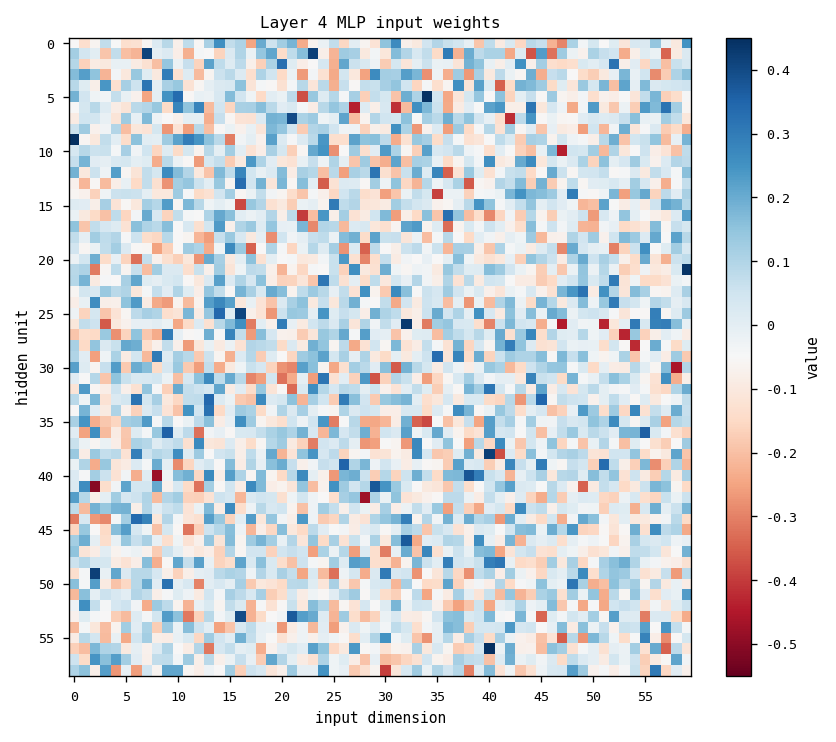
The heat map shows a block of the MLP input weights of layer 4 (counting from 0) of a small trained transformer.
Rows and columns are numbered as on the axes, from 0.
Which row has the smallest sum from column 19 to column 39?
35
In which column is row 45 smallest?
11
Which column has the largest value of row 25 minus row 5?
22
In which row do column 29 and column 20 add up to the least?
31
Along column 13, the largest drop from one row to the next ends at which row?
56
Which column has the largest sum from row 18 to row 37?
24
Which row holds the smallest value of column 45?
53
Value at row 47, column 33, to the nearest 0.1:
-0.2
